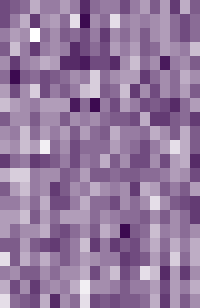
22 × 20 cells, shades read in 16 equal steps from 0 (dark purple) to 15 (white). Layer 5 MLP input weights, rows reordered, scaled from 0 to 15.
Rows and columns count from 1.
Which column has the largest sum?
3
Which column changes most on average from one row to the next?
4
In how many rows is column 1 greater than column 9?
10
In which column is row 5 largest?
14
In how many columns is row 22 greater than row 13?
6
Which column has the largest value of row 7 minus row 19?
13
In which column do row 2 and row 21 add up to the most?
8
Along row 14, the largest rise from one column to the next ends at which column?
15
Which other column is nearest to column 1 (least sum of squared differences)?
5
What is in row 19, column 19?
6
